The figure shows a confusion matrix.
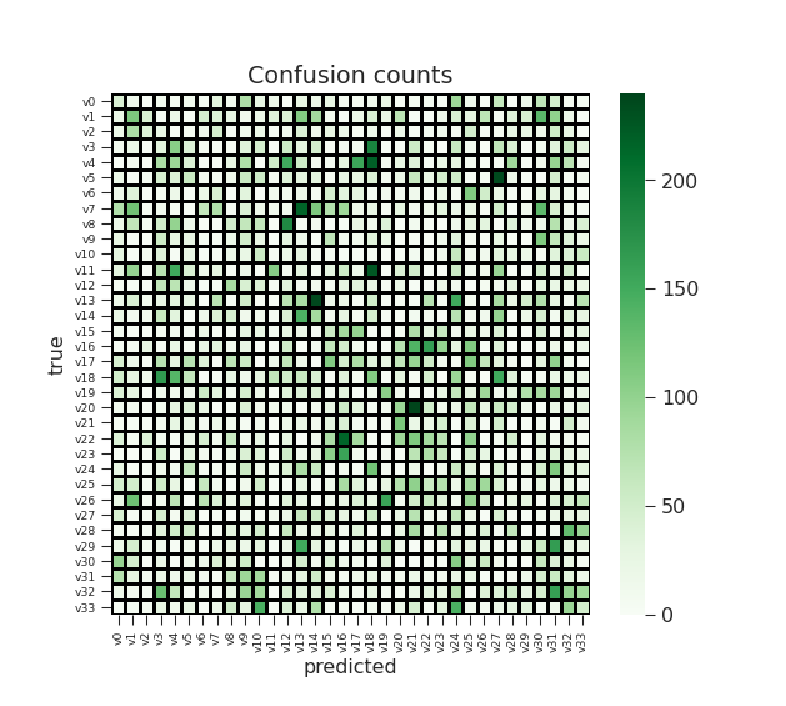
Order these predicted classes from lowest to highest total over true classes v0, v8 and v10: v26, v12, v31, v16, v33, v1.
v16, v26, v1, v33, v31, v12
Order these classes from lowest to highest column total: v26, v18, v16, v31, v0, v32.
v26, v0, v32, v16, v18, v31
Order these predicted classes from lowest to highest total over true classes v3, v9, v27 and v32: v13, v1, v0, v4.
v1, v0, v13, v4
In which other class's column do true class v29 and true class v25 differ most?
v31
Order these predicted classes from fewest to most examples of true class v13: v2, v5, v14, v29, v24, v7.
v2, v5, v29, v7, v24, v14
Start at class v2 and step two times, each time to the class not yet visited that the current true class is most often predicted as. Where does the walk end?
v30
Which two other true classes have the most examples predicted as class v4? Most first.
v11, v18
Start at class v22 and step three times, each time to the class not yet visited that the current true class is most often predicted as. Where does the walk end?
v20
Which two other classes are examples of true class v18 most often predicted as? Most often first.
v3, v27
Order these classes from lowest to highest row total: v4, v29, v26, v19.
v29, v19, v26, v4
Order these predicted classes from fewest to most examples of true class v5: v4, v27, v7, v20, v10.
v7, v20, v4, v10, v27
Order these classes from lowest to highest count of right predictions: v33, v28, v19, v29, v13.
v29, v33, v28, v13, v19
